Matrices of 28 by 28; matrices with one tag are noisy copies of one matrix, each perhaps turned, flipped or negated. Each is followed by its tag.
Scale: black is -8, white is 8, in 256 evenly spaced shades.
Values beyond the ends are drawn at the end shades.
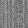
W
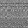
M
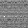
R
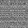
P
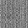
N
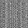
P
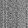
M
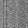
M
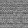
W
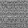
R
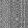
M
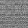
W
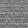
W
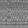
M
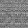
W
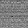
R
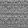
R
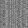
P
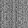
R
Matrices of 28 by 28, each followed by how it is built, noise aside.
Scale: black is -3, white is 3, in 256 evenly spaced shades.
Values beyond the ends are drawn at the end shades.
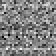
repeating columns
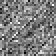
Hankel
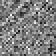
Hankel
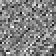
Hankel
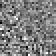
lower triangular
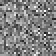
repeating rows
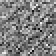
Hankel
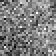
smooth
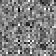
low rank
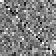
diagonal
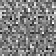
repeating columns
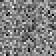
repeating rows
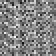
repeating rows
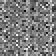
repeating rows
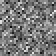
Hankel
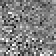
lower triangular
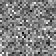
repeating columns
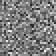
repeating rows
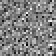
repeating rows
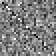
diagonal
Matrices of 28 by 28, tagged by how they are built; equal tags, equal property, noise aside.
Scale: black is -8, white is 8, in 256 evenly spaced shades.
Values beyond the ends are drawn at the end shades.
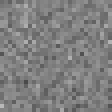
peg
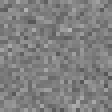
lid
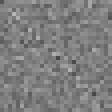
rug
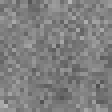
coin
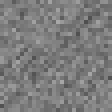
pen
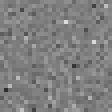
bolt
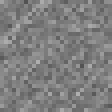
pen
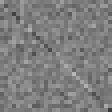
rug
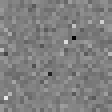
bolt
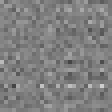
peg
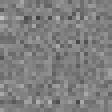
peg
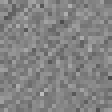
pen
